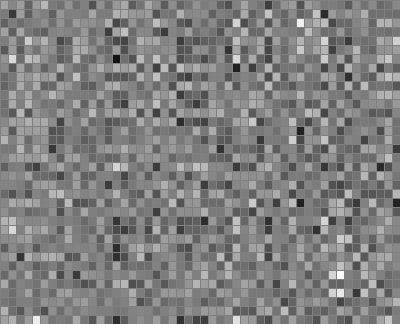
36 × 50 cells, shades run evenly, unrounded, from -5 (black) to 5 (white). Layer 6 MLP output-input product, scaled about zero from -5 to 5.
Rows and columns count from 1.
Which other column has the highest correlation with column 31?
3
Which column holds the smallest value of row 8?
30
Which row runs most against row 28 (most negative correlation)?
8
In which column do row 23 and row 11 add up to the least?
23
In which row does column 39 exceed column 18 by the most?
13
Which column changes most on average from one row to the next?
41
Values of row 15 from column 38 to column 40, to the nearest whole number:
-4 1 -1
